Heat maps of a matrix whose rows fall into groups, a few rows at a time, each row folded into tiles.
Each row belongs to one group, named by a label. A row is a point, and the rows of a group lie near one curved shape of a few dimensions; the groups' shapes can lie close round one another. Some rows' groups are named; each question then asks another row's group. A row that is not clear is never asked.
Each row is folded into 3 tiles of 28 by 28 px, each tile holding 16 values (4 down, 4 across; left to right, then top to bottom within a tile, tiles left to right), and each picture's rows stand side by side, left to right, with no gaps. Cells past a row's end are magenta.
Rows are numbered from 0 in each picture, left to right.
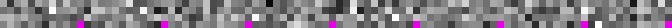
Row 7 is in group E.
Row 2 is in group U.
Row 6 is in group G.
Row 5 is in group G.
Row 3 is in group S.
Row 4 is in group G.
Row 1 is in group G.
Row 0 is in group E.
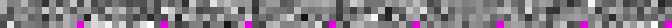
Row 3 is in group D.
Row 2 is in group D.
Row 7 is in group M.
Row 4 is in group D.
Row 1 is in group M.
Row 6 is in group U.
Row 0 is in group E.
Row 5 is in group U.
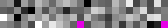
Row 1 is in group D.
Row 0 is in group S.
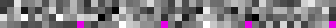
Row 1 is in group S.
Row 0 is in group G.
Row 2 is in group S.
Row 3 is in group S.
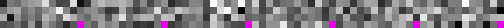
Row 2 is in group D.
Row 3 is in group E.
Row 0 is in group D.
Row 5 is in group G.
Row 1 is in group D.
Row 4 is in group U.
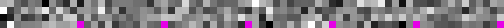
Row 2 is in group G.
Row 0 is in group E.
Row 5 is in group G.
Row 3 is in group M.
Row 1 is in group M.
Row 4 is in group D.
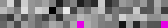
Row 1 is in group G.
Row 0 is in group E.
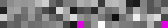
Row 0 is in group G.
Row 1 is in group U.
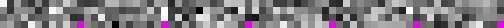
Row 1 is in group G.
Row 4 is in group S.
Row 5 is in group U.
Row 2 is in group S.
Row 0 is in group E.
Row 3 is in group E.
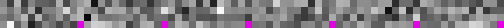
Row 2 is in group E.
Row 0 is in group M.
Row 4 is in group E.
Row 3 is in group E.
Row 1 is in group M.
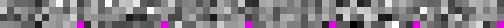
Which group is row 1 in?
E
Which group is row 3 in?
D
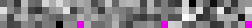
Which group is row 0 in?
D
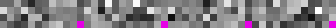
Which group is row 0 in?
U
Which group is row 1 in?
E
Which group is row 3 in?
E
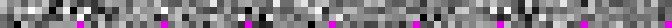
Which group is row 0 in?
E
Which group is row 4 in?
G
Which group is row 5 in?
S
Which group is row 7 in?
E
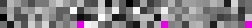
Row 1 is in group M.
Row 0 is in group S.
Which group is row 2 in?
E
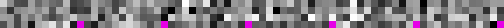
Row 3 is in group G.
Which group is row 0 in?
M
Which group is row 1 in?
S
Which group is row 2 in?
G
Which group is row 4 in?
M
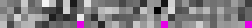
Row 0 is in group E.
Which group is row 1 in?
E
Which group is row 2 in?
E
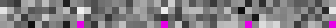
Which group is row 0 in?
G
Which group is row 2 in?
E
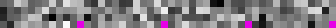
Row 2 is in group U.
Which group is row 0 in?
D
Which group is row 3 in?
D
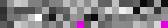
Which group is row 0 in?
D
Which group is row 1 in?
E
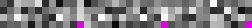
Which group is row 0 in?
G
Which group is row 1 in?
G
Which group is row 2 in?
G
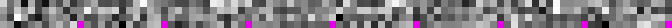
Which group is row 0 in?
M
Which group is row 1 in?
S
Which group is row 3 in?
G
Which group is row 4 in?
S
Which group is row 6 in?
E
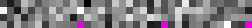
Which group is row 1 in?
D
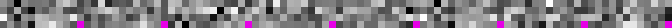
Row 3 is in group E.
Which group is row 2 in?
E
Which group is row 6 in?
G
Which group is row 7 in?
S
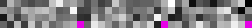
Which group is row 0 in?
S
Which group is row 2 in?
E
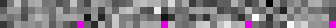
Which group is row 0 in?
D
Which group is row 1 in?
S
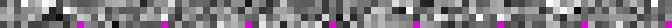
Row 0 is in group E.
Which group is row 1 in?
G
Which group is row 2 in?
E
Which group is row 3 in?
M
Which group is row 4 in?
S
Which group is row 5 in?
G
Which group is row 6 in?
D
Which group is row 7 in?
E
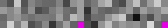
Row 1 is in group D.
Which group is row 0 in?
M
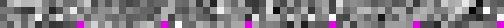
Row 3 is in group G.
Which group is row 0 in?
D
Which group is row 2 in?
E
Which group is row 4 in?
E
